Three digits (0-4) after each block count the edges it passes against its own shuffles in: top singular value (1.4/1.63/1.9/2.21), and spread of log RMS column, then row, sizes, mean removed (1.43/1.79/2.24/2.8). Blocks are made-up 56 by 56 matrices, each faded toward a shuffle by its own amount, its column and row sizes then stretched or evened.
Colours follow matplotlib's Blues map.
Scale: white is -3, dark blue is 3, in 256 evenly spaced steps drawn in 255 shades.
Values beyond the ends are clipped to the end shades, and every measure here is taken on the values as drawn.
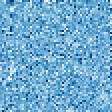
2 2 0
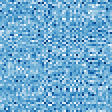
4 1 2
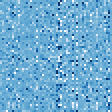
1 4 1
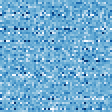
1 1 4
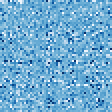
0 2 3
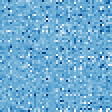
1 3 2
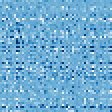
4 3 4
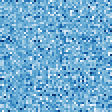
1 1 2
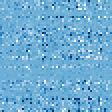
0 2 4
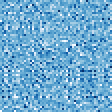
3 0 2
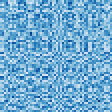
4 0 2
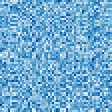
4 0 0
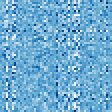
4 4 2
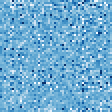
2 3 2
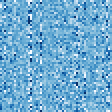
0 4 0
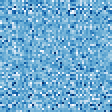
4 1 2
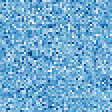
1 1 1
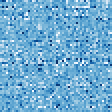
3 1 3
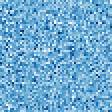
1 2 1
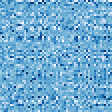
4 1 3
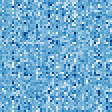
1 4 1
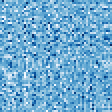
3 2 0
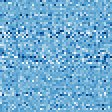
0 0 4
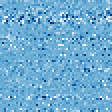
1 0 4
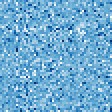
0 2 2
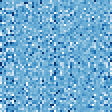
4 3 0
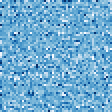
0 2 3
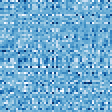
4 1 4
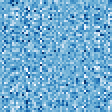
4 3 1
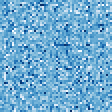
0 3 2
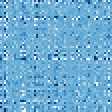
4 4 4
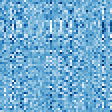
4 4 2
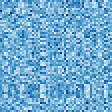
4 2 0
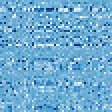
4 0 4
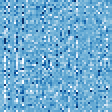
2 4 0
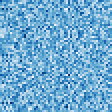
3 0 1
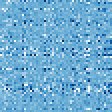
2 3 4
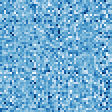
2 3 1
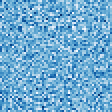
3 1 1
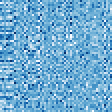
4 3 0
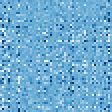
2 4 3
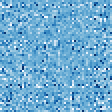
0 3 3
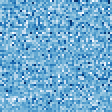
0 1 2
